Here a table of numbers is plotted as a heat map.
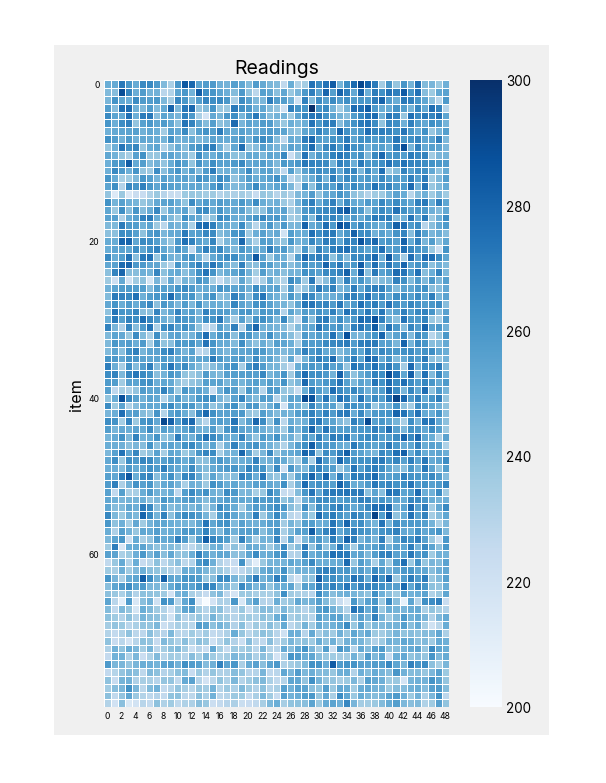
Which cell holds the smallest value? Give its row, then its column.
66, 14
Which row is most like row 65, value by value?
68
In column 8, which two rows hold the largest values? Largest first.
43, 63
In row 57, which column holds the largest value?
29
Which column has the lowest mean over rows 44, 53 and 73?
25
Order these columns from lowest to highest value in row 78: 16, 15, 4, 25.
16, 4, 15, 25
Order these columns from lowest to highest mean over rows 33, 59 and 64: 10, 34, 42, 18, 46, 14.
18, 46, 10, 14, 34, 42
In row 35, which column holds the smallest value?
27
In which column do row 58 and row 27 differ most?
3
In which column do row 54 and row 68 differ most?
40
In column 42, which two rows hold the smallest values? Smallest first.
66, 76
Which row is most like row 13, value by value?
48
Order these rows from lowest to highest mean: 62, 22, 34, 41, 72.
72, 62, 41, 34, 22
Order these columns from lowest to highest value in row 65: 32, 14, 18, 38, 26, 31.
18, 14, 26, 32, 31, 38
